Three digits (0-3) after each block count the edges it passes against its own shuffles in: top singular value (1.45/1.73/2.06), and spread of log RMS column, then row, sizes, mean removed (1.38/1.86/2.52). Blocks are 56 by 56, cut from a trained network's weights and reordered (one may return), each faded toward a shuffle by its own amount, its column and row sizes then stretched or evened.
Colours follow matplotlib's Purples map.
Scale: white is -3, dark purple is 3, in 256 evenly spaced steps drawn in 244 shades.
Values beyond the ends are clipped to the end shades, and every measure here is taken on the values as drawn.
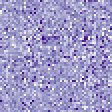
1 2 1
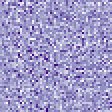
1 2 1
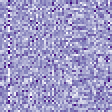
3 2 0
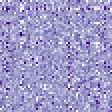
2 2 1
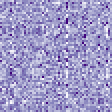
2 2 1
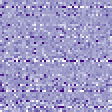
2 1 3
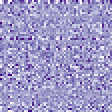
2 2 3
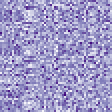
3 1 0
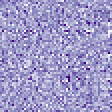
1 1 1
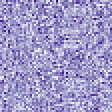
1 0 0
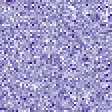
0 1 1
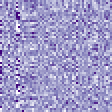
3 3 0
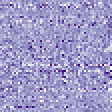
0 1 3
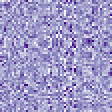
3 3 0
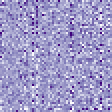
1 3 1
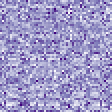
3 0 2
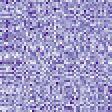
3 1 1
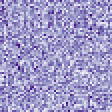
3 0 0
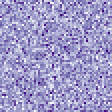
0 0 0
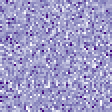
0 1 0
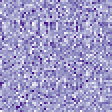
2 2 0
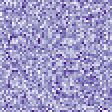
2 1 0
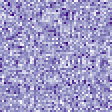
2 0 0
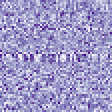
3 0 2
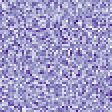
3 0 1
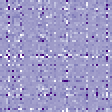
2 3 3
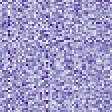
3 1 1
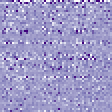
2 1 3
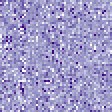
0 3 0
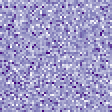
0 0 1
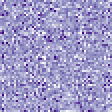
1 2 1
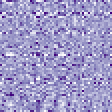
3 2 3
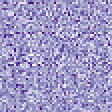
2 1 2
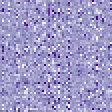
0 3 1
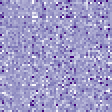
1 2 2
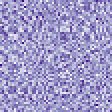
3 1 0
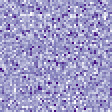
1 1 0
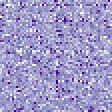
1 1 2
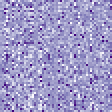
2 3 0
